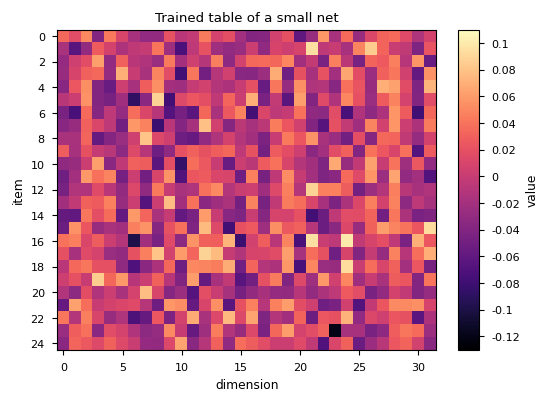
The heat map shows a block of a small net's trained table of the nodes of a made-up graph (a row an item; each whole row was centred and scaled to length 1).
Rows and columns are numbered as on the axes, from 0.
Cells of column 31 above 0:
14
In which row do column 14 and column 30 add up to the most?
16
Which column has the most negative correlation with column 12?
5
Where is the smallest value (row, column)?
23, 23
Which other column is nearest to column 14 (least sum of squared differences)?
0
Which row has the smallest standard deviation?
20
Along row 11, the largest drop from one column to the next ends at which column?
10
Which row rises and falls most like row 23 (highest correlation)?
21
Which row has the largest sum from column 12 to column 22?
17
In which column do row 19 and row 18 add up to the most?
24
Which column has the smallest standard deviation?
28
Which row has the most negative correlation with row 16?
6
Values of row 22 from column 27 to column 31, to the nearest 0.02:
0 0.02 0.02 -0.06 -0.02
